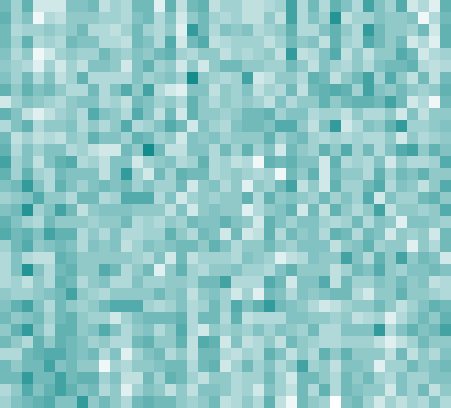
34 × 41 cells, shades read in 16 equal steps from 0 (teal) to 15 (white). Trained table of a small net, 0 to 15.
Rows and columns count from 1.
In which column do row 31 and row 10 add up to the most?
35
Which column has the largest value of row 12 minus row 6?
37
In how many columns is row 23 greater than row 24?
13
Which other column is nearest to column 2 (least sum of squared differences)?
11
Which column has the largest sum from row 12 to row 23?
24
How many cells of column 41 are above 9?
5
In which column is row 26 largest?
30
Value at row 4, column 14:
7
